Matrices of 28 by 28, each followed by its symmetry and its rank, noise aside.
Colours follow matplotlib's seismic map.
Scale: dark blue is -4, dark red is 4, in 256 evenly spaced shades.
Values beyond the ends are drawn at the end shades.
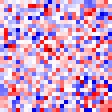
symmetric, rank eight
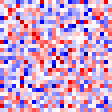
symmetric, rank eight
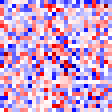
no symmetry, rank eight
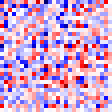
symmetric, rank seven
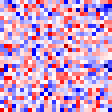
no symmetry, rank eight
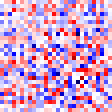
antisymmetric, rank six
